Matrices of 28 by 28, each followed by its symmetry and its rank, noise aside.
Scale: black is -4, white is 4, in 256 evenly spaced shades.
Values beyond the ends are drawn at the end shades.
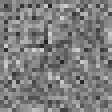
symmetric, rank six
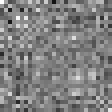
symmetric, rank four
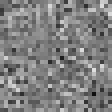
no symmetry, rank six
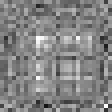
symmetric, rank three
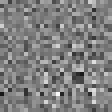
no symmetry, rank three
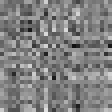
no symmetry, rank three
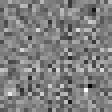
antisymmetric, rank six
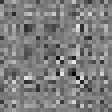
symmetric, rank three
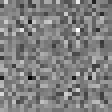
antisymmetric, rank six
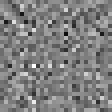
antisymmetric, rank six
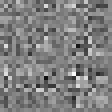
symmetric, rank three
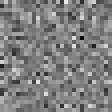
antisymmetric, rank six
